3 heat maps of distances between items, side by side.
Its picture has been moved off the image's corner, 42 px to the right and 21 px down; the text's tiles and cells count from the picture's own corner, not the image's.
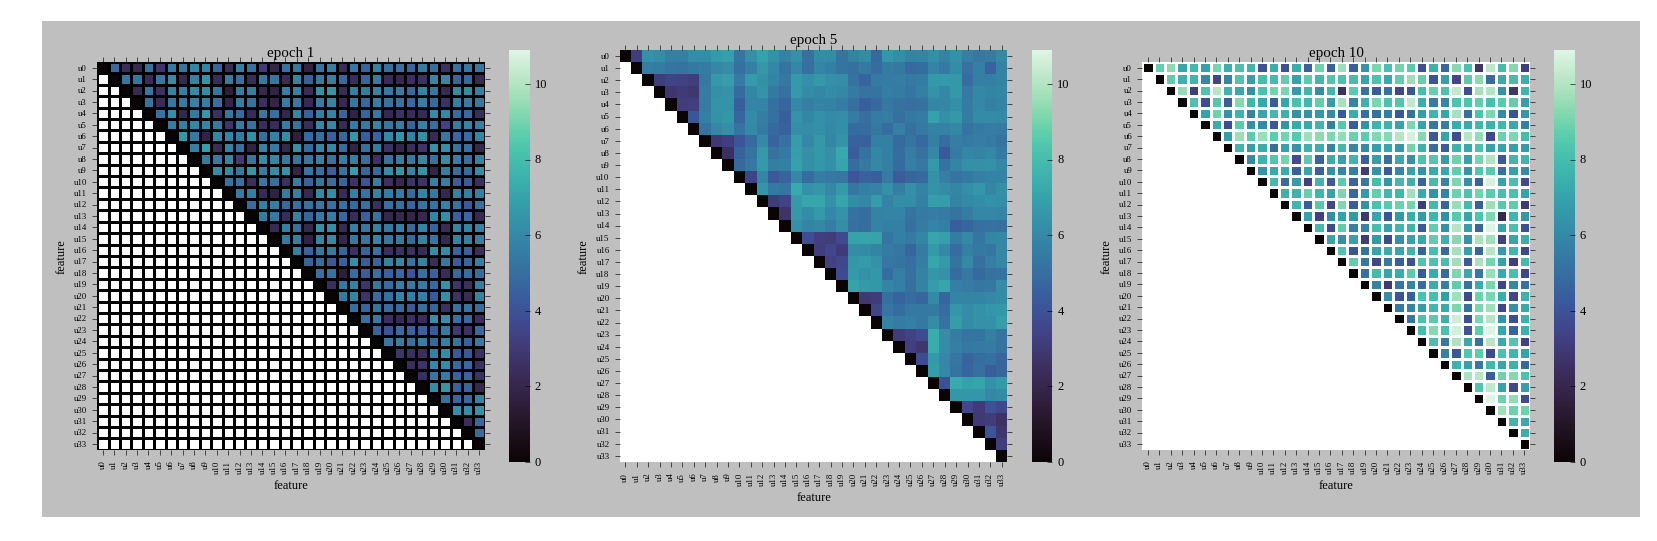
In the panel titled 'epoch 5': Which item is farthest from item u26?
u27
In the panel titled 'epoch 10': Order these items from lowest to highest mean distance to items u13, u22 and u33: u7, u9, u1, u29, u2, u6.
u9, u2, u7, u29, u1, u6
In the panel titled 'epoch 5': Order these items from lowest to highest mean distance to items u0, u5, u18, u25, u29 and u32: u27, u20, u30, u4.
u30, u4, u20, u27
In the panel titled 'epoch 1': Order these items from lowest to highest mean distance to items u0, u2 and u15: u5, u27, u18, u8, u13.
u18, u5, u27, u13, u8
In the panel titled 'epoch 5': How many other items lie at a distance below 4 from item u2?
4
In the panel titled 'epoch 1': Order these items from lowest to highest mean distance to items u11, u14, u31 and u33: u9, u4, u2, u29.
u2, u4, u29, u9
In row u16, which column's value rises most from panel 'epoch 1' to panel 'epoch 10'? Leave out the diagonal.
u27
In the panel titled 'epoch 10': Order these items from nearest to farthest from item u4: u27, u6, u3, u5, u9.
u9, u5, u3, u6, u27
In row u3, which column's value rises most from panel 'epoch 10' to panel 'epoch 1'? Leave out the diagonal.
u7
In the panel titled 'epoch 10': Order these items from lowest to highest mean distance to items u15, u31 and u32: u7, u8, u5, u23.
u8, u23, u7, u5
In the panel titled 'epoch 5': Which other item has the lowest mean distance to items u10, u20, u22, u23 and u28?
u21
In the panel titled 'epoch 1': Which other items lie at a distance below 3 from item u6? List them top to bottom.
u9, u17, u29
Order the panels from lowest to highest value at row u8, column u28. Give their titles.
epoch 5, epoch 1, epoch 10
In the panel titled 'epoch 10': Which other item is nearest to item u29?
u0
